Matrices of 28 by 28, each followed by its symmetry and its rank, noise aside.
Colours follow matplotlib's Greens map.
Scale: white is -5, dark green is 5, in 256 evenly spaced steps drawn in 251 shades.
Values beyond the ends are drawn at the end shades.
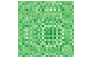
symmetric, rank two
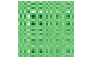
symmetric, rank one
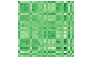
symmetric, rank one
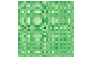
symmetric, rank two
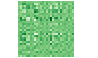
antisymmetric, rank two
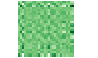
antisymmetric, rank two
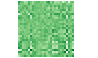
no symmetry, rank two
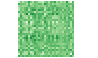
no symmetry, rank three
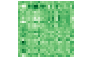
no symmetry, rank two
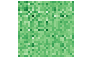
symmetric, rank three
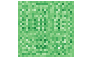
no symmetry, rank three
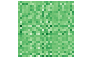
no symmetry, rank three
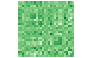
symmetric, rank three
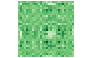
symmetric, rank two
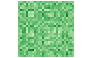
symmetric, rank three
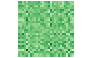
no symmetry, rank three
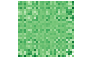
symmetric, rank two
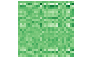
no symmetry, rank one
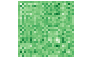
symmetric, rank two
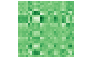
no symmetry, rank two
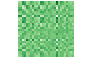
no symmetry, rank two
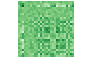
symmetric, rank two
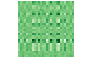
no symmetry, rank one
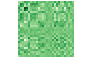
symmetric, rank three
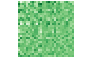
antisymmetric, rank two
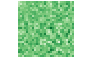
symmetric, rank three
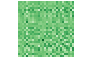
antisymmetric, rank two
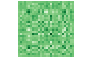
symmetric, rank two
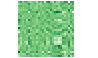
no symmetry, rank three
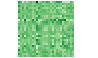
no symmetry, rank three
